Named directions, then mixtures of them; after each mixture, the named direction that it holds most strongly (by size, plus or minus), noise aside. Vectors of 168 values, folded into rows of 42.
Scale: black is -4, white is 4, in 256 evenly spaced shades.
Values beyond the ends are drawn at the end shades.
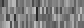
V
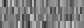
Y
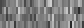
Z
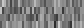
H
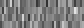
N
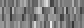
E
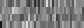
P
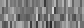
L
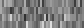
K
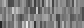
P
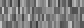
N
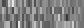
Y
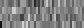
P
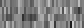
Z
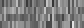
Z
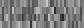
E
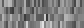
K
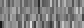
P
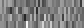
K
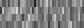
H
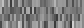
H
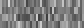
L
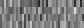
N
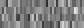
N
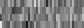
P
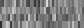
P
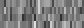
E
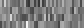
K
